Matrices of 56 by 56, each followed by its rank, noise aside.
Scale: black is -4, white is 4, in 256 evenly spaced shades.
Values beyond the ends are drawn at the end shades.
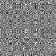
six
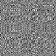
five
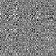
four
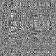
five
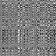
three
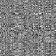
six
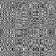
four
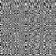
three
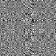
five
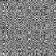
five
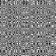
four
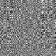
four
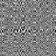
three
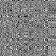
four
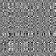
three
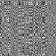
three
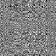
six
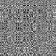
four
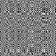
four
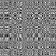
three
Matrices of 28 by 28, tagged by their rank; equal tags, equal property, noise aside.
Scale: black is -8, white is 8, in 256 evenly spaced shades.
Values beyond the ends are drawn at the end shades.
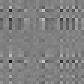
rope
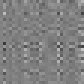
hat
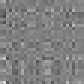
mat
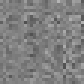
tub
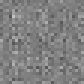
mat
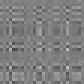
rope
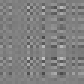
rope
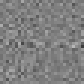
tub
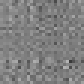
tub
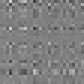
hat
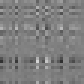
rope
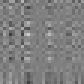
hat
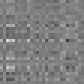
hat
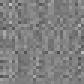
tub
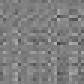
hat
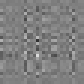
hat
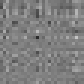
mat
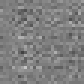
mat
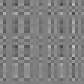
rope
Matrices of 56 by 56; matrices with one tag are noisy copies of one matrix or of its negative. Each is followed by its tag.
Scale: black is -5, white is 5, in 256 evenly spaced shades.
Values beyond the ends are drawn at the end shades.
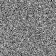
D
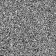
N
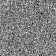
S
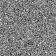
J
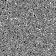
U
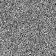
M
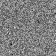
N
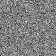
S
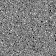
N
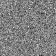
S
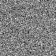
U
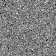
M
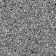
M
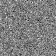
J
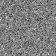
J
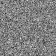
J
